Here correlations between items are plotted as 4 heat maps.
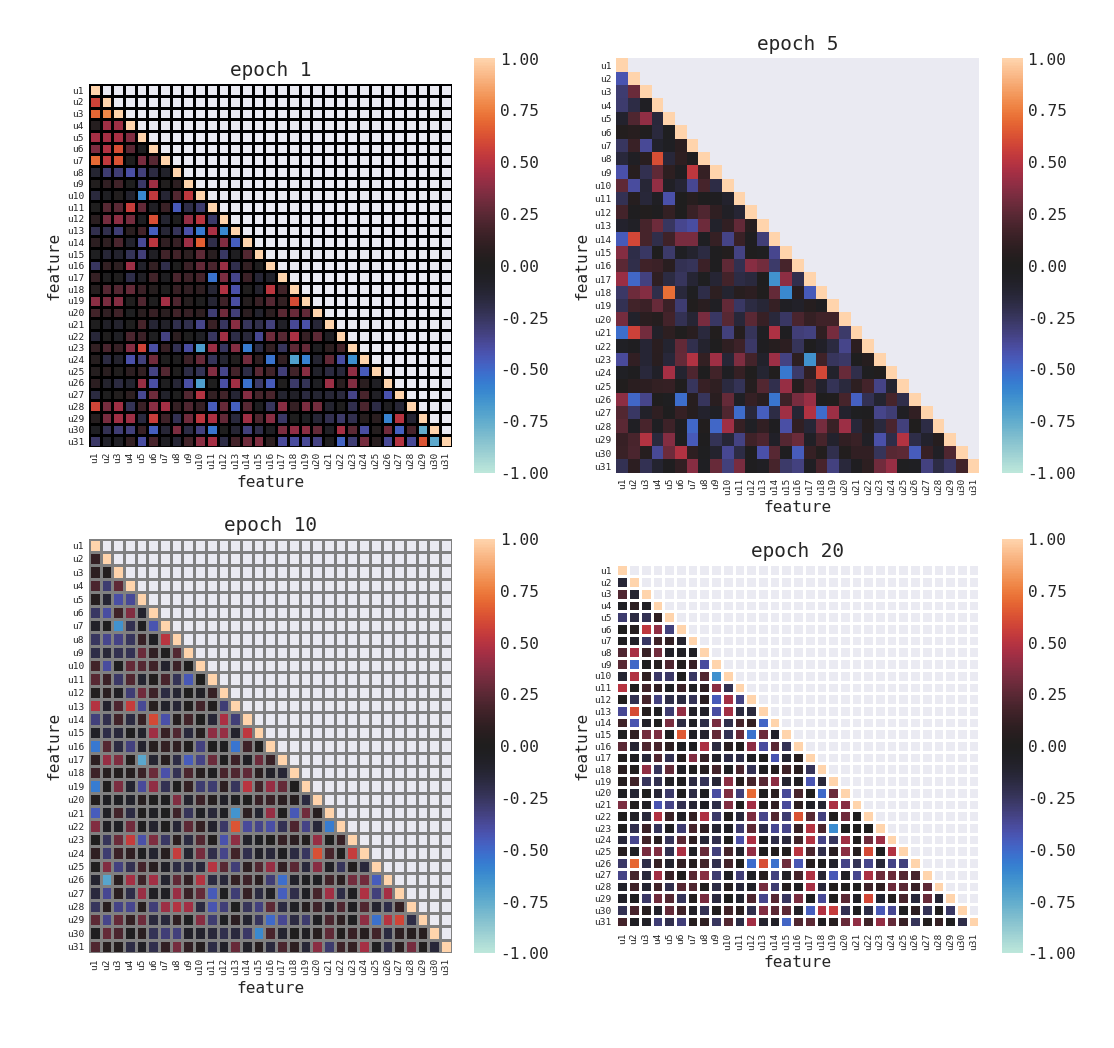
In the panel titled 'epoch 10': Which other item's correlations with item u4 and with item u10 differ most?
u5
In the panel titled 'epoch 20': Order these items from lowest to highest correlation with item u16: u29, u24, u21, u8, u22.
u21, u24, u29, u8, u22
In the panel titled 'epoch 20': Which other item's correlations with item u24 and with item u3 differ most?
u18
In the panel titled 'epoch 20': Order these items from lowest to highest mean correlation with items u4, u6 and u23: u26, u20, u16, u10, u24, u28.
u10, u20, u26, u16, u28, u24
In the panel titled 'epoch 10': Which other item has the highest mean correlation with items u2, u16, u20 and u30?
u25
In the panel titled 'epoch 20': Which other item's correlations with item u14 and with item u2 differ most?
u26
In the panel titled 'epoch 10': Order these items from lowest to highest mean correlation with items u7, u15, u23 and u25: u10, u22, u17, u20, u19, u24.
u22, u19, u10, u24, u17, u20
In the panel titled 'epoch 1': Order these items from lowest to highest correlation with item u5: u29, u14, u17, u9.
u14, u9, u29, u17
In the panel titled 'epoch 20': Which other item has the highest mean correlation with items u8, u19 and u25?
u22
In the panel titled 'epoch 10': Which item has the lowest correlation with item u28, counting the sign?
u11
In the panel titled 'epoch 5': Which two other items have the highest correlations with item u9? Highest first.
u7, u23
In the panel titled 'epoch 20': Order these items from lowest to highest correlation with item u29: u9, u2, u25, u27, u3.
u3, u9, u2, u25, u27
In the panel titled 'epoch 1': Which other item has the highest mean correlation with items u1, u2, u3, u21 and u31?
u7
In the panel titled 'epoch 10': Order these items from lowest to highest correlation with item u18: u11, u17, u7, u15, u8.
u7, u8, u17, u11, u15
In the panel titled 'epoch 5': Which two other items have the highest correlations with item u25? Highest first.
u29, u15
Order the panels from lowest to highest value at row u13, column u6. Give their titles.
epoch 1, epoch 5, epoch 10, epoch 20
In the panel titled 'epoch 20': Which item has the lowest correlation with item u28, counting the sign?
u14
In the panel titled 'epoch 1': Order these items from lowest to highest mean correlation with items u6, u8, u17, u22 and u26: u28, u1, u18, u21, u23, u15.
u15, u23, u21, u1, u18, u28
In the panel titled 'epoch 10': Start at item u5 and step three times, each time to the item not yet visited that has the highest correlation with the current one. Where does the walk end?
u26
